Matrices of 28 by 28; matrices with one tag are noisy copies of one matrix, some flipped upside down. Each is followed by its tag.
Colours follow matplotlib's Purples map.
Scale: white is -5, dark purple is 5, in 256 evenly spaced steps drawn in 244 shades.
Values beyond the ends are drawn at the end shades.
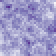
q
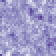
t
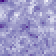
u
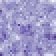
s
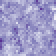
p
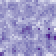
s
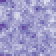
u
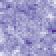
q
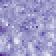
u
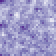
u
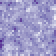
p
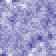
t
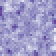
p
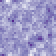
t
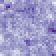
q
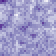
u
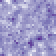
t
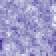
p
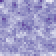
s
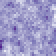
p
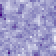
p
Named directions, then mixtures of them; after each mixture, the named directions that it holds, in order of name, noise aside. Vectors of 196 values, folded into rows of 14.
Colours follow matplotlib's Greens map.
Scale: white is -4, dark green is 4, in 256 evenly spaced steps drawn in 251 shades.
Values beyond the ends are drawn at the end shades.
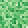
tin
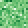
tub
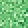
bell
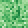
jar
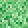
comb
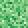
comb, jar, tub.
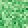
tin, tub.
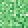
bell, jar.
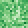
jar.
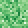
comb, jar.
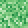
comb.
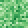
comb, jar, tin.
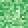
jar, tin.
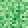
jar, tin.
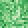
jar.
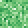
comb, tub.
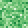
tin, tub.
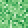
bell, tin, tub.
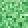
bell, comb, tin.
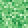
bell, tin, tub.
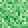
comb, jar.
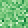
bell, comb.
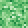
jar, tin, tub.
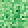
jar, tin.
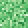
bell.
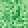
jar.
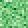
tub.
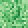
jar.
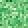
comb, tub.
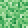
tin.
